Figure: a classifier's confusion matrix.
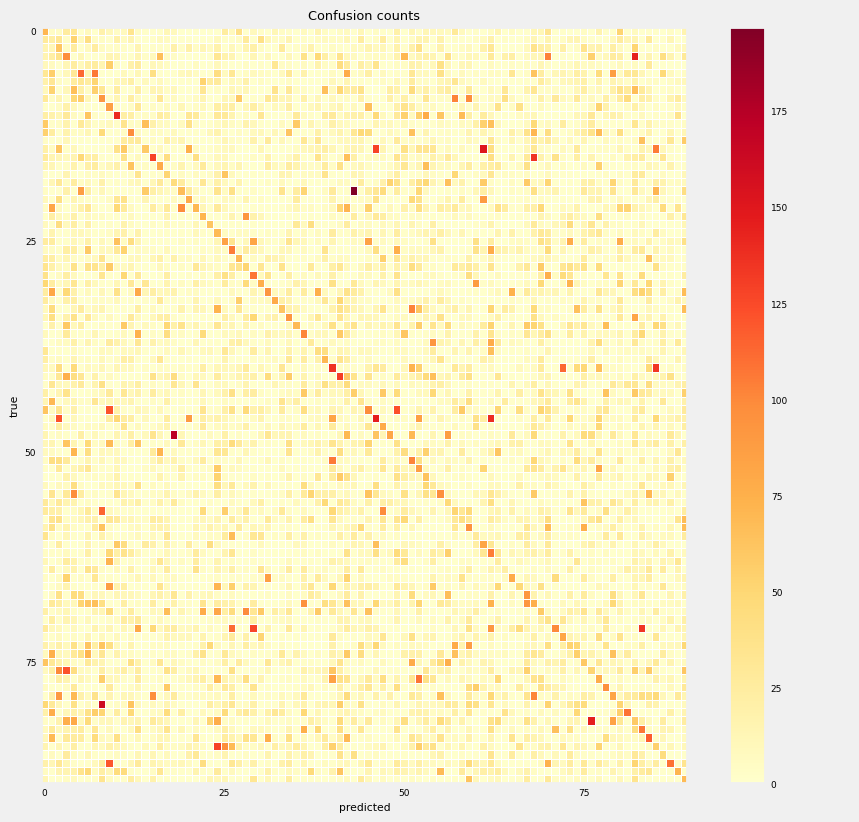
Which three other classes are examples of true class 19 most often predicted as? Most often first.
43, 5, 85
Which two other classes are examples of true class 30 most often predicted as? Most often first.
60, 73
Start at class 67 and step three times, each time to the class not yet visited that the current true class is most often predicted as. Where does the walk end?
51
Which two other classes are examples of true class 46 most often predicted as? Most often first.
62, 2
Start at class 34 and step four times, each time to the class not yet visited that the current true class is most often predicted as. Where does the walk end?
70
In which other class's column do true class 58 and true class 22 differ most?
28
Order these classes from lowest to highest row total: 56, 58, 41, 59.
56, 59, 58, 41
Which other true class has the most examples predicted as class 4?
55
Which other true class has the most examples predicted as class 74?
33
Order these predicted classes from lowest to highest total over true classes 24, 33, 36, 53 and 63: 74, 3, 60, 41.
60, 3, 74, 41
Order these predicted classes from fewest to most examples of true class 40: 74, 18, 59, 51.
18, 59, 74, 51
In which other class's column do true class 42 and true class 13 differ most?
83
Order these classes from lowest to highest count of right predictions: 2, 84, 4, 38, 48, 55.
4, 38, 2, 48, 55, 84
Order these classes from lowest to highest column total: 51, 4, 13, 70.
13, 51, 70, 4
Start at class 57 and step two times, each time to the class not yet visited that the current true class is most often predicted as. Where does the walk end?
59
